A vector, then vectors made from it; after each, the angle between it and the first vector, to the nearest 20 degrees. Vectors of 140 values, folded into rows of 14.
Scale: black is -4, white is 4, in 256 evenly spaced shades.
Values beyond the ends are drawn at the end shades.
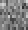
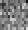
160 degrees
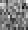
20 degrees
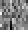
120 degrees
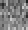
160 degrees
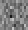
100 degrees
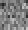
160 degrees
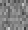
120 degrees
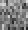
20 degrees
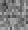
120 degrees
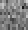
20 degrees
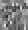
60 degrees
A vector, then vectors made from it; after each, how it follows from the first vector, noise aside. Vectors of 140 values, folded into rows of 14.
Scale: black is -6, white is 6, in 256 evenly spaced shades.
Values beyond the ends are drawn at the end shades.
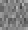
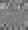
reversed, negated, partly zeroed.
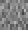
wrapped around.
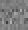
reversed, partly zeroed.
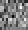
negated, scaled up.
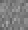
reversed, negated, shrunk.
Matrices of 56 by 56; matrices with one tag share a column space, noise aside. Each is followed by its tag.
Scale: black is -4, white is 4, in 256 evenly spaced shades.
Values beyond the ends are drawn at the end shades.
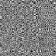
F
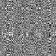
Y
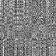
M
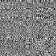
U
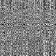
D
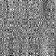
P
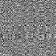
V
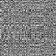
V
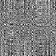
D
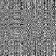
D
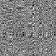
Y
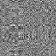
V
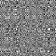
F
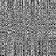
D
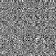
U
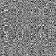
V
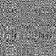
V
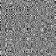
F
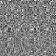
F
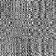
P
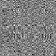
V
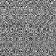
F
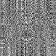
M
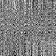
D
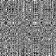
P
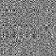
V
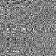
F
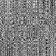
M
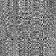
M
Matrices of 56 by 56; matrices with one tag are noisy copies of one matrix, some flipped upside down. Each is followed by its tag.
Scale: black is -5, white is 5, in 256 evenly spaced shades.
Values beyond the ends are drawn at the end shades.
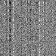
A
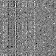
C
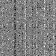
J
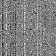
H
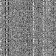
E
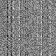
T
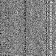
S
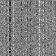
A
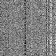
S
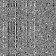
C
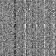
J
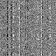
T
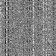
E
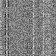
E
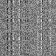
T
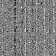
J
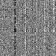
J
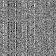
C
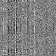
C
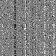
J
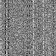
E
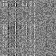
C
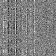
C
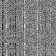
H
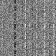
J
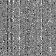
T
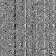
J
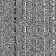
J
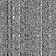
T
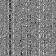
A
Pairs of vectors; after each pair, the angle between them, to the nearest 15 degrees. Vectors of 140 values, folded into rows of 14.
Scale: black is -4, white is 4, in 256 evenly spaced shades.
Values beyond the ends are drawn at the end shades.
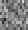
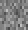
60 degrees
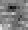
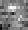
165 degrees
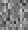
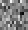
120 degrees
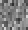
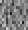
75 degrees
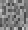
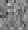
120 degrees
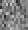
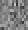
75 degrees
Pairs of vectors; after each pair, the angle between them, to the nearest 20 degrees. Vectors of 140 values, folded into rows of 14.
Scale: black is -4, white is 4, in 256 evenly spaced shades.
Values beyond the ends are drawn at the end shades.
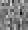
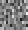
100 degrees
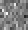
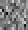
140 degrees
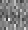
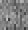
160 degrees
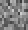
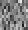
100 degrees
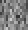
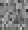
100 degrees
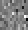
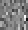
40 degrees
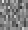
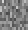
60 degrees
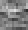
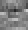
160 degrees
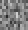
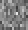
60 degrees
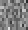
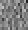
40 degrees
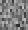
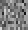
80 degrees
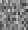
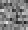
120 degrees
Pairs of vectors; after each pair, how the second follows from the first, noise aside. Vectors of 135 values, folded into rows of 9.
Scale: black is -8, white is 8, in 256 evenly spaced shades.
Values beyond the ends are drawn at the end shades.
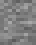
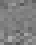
reversed, partly zeroed.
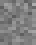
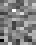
reversed, negated, scaled up.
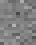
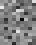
reversed, negated, scaled up.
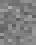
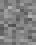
sign-scrambled.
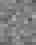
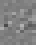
reversed, partly zeroed.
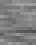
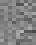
sign-scrambled.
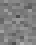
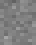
reversed, negated, shrunk.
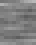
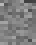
sign-scrambled.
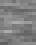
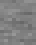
reversed, negated, shrunk.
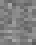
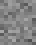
sign-scrambled.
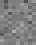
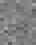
reversed, partly zeroed.
